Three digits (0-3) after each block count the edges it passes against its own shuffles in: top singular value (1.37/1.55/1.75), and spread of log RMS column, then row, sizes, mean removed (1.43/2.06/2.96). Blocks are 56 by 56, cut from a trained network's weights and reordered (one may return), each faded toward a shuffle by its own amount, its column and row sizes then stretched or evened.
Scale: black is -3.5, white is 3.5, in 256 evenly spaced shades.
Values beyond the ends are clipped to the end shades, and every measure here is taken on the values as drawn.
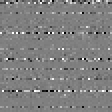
2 0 3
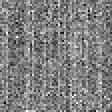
3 0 1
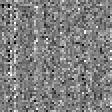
1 2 0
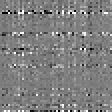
3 1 3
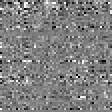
2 1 3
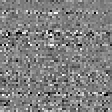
2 1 3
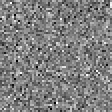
0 0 0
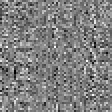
3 3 0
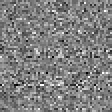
2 0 2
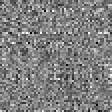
3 0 2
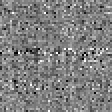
0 0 2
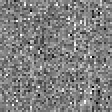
0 1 0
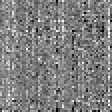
3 2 1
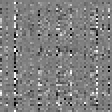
3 3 2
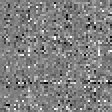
0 2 2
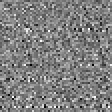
1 0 2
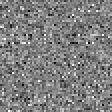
0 0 2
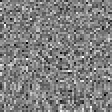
3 2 0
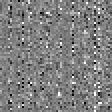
1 3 1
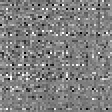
0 1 3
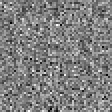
2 1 1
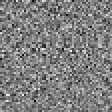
2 0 1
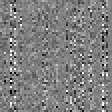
1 3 0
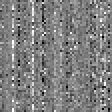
3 3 0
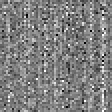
2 2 0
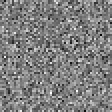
1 0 1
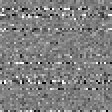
1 0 3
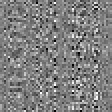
3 3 0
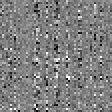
2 3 1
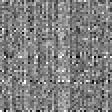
3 0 2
